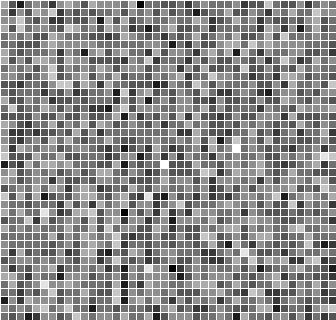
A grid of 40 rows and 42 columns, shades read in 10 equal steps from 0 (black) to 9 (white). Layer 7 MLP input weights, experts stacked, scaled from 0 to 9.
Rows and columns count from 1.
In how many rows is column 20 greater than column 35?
21
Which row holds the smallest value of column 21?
25
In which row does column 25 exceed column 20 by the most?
11
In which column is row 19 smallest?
16
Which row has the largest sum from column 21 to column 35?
36
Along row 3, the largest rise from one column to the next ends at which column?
14
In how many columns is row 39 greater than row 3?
18
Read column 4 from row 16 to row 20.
2 3 4 5 3
